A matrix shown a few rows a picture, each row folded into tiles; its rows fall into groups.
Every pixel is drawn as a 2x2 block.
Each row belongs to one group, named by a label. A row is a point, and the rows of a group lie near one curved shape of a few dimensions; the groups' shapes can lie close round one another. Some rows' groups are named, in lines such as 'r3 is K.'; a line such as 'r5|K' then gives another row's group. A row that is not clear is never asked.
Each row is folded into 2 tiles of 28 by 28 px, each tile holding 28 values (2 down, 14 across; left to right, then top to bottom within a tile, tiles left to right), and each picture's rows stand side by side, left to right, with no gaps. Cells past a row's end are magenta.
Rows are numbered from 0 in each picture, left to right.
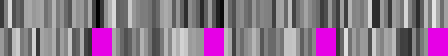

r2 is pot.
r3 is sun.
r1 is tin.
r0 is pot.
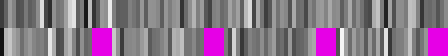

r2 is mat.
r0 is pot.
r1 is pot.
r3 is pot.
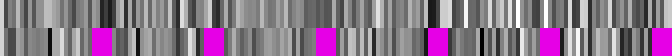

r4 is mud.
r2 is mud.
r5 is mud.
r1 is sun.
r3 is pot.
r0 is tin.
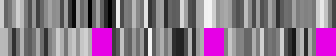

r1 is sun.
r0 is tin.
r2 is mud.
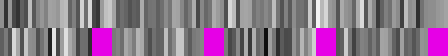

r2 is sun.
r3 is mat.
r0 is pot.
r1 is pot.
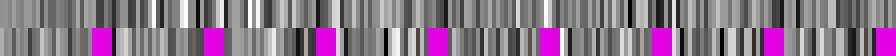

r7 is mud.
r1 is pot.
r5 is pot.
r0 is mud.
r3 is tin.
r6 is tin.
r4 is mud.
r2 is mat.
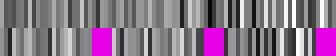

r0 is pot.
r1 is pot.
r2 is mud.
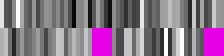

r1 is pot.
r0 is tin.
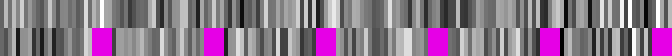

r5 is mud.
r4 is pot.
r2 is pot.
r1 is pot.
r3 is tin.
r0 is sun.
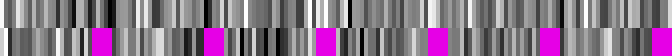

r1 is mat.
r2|sun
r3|sun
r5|mat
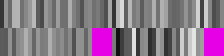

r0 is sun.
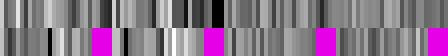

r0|tin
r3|sun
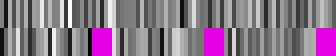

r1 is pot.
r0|mud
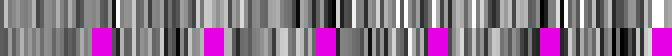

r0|sun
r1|sun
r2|tin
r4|mat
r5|sun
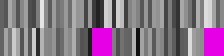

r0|pot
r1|sun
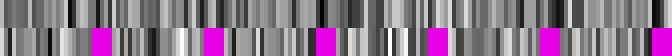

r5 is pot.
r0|pot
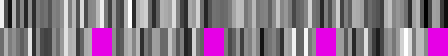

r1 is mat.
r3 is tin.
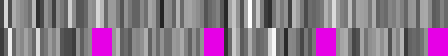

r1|pot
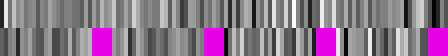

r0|sun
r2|mud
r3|pot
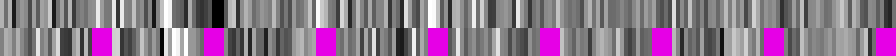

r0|mud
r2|sun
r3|sun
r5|mud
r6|tin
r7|sun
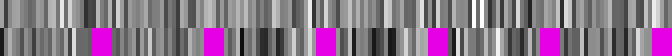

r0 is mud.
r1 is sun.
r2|sun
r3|sun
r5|sun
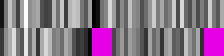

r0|mat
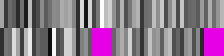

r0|pot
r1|mud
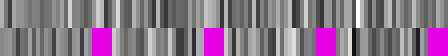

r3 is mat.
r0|mud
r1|mud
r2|pot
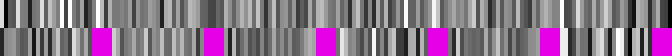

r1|pot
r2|mat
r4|mat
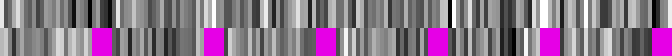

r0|tin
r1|sun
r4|sun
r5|mat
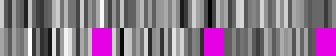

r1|pot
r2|mud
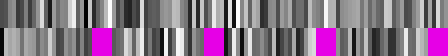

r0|pot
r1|pot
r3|sun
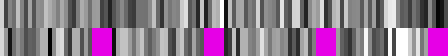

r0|tin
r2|sun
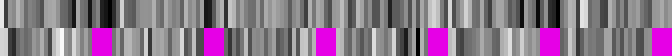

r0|tin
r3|mud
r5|mat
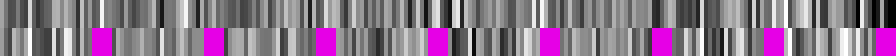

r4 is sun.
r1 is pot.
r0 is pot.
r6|pot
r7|tin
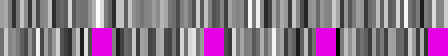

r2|mat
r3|mud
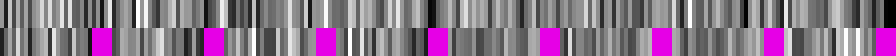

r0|mud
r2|pot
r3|mat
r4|mat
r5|mat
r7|tin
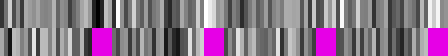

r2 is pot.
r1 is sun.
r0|pot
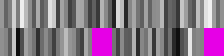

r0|mat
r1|sun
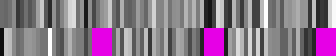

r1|pot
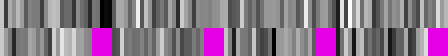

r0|tin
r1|mat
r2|tin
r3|sun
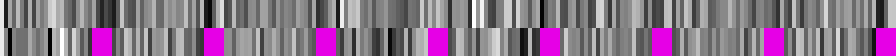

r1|pot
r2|pot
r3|sun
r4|mat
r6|sun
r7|pot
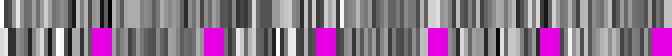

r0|tin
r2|pot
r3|sun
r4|pot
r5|mud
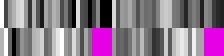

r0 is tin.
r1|tin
